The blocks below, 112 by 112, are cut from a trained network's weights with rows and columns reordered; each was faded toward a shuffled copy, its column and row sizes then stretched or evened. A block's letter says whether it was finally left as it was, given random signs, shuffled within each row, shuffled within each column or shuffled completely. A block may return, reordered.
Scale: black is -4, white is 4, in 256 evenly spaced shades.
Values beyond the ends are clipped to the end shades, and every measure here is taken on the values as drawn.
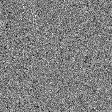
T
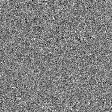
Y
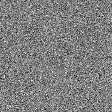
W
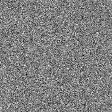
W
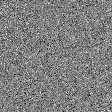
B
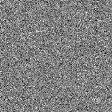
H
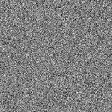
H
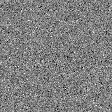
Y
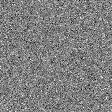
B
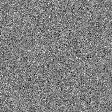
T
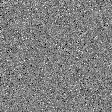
B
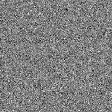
H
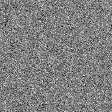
T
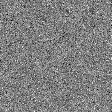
T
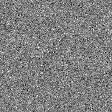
Y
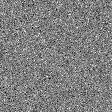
B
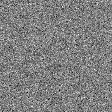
Y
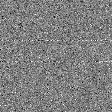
Y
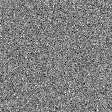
B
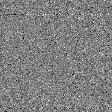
W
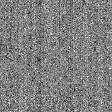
H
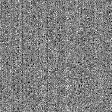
H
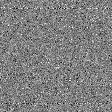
Y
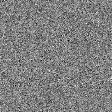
W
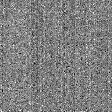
H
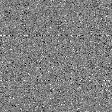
H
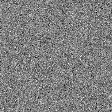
T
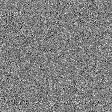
Y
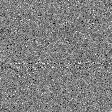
Y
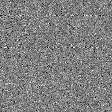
Y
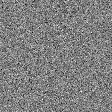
B
